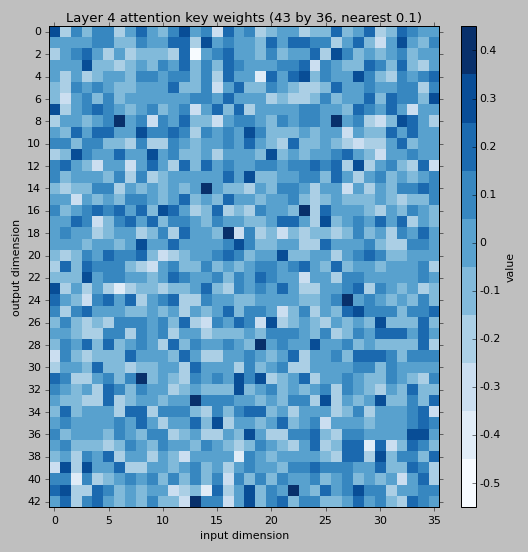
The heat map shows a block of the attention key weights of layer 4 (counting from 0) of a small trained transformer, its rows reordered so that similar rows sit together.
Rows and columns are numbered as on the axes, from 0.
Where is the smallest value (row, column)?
2, 13
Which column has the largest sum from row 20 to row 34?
28
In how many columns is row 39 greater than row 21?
14
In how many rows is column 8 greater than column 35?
18
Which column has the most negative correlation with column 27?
12
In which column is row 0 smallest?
15
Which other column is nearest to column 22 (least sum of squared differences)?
25
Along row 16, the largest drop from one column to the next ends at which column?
24
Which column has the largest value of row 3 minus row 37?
29
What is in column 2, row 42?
-0.2
